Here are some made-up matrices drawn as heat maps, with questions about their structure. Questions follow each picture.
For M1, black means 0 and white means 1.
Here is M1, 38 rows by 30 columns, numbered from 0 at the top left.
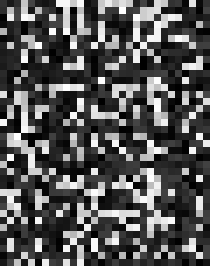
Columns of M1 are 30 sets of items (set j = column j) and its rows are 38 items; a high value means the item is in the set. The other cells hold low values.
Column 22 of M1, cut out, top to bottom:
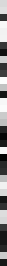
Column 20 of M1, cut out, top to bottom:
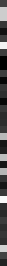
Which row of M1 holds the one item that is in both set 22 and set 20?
1
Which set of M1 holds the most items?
11
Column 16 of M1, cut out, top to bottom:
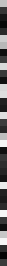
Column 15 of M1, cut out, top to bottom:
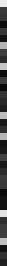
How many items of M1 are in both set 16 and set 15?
7
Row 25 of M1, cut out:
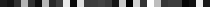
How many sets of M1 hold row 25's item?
9
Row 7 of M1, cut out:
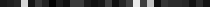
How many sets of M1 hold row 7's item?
3
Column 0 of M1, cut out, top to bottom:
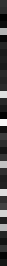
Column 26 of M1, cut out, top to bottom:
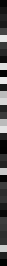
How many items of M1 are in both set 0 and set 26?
2
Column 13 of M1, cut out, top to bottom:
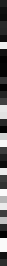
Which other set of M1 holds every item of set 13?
1
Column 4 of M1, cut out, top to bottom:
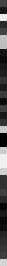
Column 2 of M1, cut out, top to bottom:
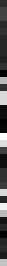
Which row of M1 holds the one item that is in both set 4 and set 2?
37
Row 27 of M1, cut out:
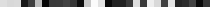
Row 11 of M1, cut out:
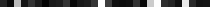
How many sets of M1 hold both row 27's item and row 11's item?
4
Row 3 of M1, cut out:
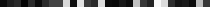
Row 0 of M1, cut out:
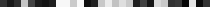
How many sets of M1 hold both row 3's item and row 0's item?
5
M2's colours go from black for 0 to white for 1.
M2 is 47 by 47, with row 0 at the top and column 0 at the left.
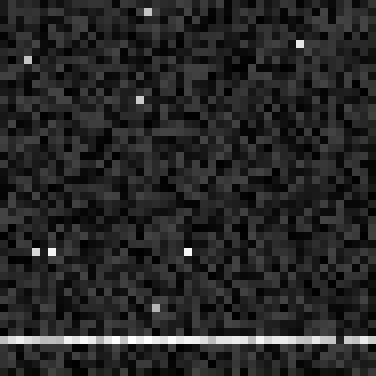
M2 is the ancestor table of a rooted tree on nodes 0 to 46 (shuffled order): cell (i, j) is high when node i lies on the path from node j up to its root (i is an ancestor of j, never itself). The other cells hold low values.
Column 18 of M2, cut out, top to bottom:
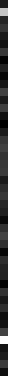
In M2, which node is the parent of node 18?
1
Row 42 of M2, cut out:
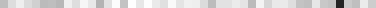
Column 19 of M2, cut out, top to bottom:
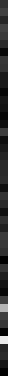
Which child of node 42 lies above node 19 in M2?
38
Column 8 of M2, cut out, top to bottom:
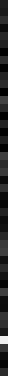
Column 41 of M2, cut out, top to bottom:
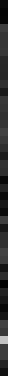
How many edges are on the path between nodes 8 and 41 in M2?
2
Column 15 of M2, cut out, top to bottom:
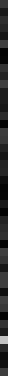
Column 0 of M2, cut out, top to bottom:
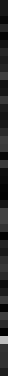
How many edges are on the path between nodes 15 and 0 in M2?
2
